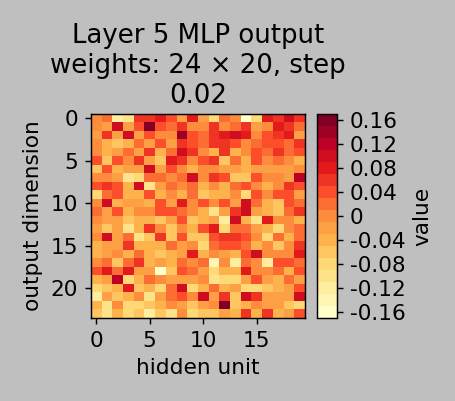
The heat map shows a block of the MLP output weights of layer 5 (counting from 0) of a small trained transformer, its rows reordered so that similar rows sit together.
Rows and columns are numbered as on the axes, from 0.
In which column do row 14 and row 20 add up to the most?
8
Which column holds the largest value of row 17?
4
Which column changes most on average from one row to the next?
14
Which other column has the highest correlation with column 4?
18
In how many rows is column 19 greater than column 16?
16
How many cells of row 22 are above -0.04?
9
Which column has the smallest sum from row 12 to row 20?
6
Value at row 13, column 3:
-0.1
